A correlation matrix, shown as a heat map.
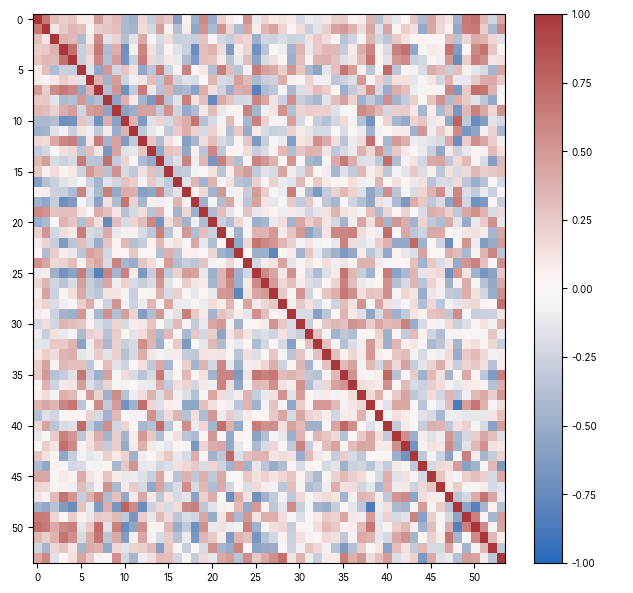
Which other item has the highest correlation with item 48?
10
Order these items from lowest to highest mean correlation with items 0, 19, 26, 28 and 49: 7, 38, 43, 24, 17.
17, 7, 38, 43, 24
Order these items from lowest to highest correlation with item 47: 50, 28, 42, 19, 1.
28, 1, 19, 50, 42
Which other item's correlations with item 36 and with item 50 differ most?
7
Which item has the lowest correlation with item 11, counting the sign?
49
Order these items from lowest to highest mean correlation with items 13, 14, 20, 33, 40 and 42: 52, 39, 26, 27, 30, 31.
31, 52, 26, 39, 27, 30
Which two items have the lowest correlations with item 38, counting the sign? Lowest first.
48, 10
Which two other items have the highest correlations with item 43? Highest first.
22, 49
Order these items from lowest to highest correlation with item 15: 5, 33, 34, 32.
34, 5, 33, 32
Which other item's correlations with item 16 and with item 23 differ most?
27
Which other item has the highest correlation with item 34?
21
